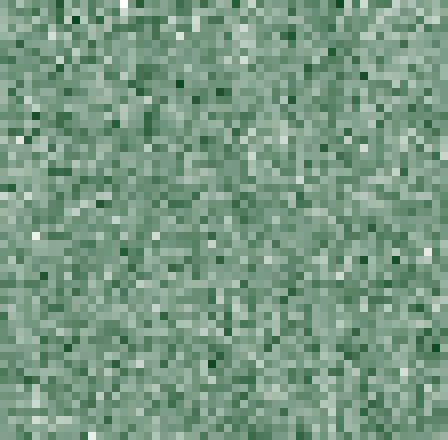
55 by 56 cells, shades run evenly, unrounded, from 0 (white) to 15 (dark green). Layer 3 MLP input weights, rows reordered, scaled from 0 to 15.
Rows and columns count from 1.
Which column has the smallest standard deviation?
33
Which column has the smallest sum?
35
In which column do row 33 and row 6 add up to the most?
3
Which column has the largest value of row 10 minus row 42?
46
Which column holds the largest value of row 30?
27
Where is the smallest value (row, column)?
1, 16
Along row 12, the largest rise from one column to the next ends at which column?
18
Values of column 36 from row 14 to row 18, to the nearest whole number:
10 9 5 5 3
